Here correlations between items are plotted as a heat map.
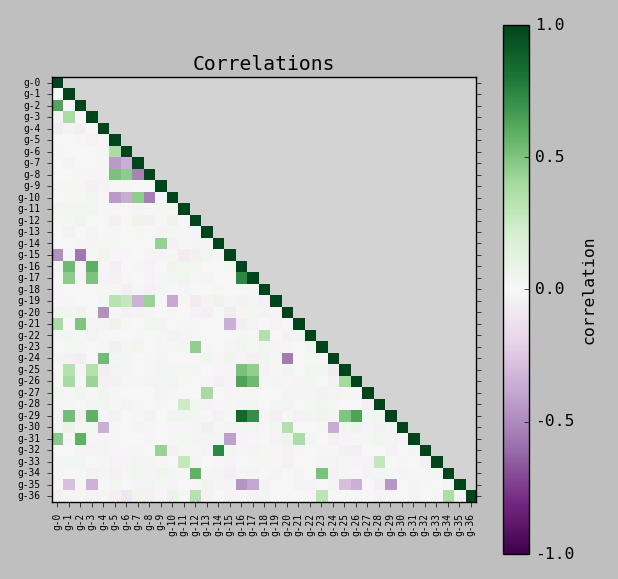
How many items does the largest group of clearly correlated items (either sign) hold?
8
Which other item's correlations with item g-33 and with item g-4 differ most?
g-24
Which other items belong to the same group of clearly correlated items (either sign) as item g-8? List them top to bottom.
g-5, g-6, g-7, g-10, g-19
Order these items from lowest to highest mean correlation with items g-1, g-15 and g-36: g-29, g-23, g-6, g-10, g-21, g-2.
g-2, g-21, g-6, g-10, g-23, g-29
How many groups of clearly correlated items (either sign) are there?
9
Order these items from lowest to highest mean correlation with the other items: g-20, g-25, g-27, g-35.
g-35, g-20, g-27, g-25
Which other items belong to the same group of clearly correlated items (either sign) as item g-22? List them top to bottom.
g-18
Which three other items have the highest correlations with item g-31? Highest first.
g-2, g-0, g-21
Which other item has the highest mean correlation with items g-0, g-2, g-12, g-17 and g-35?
g-31
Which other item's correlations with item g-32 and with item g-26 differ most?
g-14
